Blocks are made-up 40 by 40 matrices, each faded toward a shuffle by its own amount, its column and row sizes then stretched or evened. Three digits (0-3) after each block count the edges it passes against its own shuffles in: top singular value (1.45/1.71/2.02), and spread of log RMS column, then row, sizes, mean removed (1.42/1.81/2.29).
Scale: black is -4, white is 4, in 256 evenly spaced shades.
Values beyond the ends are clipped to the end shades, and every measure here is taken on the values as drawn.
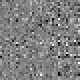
2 2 1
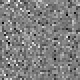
0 1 0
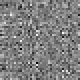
2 2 1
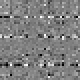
3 2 3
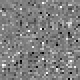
1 1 0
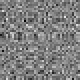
3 0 1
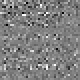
1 1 3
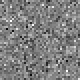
0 1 0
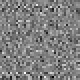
2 1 3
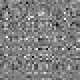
2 0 3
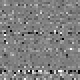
2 0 3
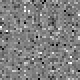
0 1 0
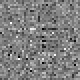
1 1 1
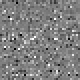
1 0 1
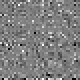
3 1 2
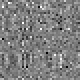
2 1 1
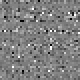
0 0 3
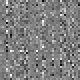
2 3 0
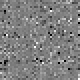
0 2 1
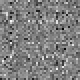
2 2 1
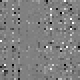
0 3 2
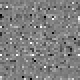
0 1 2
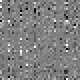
1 3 1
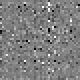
0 1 1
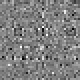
2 1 2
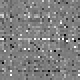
2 1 2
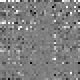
2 2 3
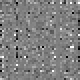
0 3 2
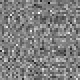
3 0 0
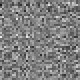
2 2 2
